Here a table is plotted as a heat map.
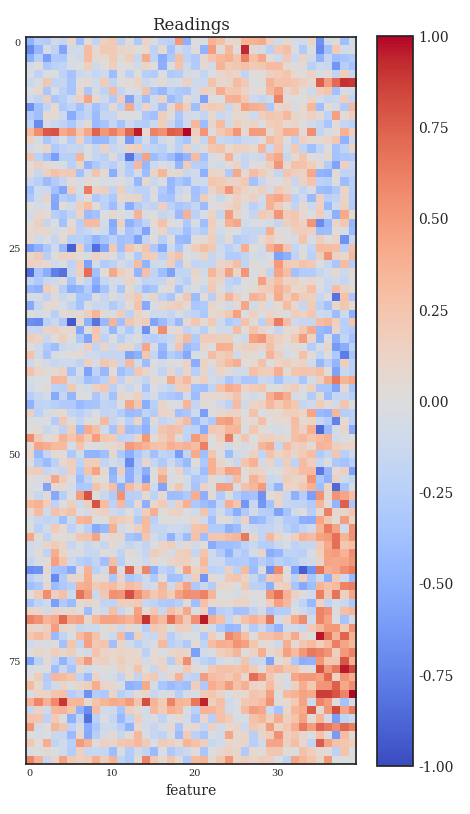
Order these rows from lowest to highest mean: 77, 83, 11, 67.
83, 77, 67, 11
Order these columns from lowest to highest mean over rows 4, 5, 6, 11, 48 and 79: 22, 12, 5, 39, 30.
5, 12, 22, 30, 39
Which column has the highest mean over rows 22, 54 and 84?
24
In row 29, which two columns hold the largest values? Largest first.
28, 30
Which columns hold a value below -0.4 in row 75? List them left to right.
0, 4, 29, 33, 34
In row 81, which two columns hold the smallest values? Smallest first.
7, 6
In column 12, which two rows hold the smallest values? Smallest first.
14, 51
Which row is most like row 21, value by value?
84
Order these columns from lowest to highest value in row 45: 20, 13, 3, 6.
13, 6, 20, 3
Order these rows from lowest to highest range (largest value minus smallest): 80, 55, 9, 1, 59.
9, 59, 80, 55, 1
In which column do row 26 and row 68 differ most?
30
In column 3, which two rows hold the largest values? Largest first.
11, 80
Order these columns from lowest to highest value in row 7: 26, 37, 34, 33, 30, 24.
37, 33, 34, 26, 24, 30
